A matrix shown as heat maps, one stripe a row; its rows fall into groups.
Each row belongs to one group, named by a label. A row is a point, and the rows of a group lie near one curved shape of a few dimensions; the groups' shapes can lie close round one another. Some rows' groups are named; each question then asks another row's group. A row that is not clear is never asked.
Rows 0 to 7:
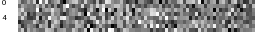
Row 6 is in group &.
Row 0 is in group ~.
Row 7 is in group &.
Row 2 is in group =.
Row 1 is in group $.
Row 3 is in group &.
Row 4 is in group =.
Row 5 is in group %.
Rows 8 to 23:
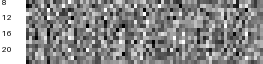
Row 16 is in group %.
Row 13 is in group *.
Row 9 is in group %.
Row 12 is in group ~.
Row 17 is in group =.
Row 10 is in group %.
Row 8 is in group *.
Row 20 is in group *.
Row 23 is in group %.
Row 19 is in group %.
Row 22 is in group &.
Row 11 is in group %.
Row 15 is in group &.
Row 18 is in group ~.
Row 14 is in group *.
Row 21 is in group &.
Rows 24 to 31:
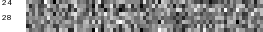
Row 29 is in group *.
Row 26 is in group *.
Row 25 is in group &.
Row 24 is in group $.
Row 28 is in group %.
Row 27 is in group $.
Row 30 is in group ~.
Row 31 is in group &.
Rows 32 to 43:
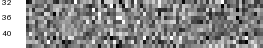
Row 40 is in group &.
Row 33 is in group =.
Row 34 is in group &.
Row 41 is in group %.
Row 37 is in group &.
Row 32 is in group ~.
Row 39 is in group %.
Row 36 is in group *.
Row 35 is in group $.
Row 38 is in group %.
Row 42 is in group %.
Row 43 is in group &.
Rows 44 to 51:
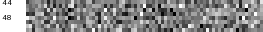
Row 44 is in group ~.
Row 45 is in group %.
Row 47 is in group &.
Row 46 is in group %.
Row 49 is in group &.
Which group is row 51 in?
&
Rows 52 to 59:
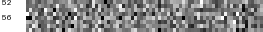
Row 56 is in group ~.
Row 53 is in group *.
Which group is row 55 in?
*
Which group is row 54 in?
$
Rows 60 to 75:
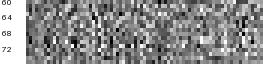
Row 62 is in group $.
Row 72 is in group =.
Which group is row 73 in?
&
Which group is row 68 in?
*
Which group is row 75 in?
~
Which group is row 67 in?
&
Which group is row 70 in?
$
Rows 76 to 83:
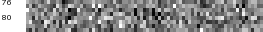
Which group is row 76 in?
%
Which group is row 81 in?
$
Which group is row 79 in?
~
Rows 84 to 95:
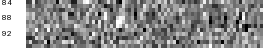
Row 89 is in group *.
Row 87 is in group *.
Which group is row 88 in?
*
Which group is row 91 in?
%
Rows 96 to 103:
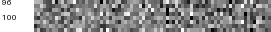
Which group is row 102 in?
%
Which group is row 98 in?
$
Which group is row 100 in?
~
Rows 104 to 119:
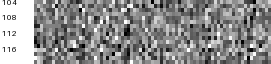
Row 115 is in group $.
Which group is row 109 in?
*
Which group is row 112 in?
&
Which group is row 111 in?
&
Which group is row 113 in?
~
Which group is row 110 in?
~
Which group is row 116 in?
%
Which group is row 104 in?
%
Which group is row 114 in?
%
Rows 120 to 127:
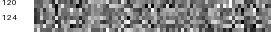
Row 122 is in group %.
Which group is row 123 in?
%
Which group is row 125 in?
%
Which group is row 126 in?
%
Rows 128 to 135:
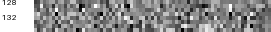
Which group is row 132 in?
&
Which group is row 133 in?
%
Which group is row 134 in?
*
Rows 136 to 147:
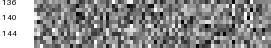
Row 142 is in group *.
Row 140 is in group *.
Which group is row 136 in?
*
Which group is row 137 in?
*
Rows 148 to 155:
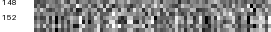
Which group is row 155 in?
~
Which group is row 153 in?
~
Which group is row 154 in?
$
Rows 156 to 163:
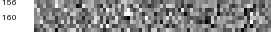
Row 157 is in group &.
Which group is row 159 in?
*
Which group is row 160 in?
&
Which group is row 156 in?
~
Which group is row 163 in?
%
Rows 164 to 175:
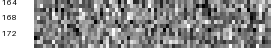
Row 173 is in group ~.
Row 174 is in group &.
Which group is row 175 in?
=
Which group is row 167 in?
$
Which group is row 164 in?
~
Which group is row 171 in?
$
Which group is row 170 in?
%
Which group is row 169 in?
*
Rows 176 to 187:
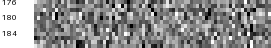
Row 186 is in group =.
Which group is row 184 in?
&
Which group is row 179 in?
~
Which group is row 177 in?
=
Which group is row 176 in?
*
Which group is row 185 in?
~
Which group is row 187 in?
*
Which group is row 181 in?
%
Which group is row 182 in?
*
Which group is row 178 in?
%
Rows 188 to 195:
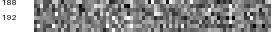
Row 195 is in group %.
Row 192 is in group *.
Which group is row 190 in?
$
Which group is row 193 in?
~
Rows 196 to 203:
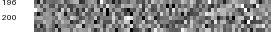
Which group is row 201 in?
&
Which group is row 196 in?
$
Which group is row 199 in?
&
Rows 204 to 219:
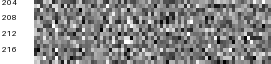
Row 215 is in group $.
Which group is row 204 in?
&
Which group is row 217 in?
&
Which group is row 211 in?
&
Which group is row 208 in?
&
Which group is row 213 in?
&
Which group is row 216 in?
~
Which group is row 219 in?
$
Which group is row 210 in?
&
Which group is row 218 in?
%
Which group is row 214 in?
*
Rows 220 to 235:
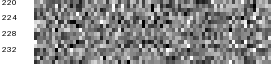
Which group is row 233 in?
%
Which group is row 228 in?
~
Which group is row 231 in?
%
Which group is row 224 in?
%
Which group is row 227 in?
=
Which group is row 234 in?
&
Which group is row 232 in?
%
